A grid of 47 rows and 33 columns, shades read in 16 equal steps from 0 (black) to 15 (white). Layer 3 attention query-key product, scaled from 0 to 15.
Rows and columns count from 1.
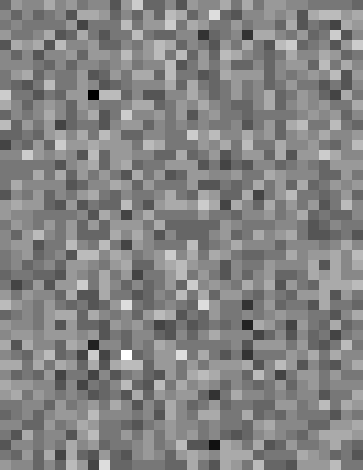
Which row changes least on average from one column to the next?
43
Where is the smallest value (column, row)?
9, 10
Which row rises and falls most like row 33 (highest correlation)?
4
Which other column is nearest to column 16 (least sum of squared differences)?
27
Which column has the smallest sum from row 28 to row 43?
23
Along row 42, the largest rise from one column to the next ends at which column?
16
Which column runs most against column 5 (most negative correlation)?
32
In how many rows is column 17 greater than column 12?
18
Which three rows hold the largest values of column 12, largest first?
36, 31, 12
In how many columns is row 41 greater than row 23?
16
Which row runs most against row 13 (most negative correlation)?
15
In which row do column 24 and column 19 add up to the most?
38
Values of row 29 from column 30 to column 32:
10 10 10
